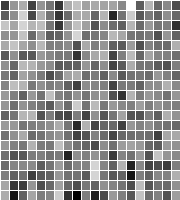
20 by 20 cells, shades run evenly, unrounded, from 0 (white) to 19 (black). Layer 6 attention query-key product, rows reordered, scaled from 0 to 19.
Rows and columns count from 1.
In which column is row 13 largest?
9
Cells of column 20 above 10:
7
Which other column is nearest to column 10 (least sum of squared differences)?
5
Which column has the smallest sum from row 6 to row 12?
3
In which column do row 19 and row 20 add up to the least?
16
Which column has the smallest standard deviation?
6
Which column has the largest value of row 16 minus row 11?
13
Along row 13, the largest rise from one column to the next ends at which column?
11
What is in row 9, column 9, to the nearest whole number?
14
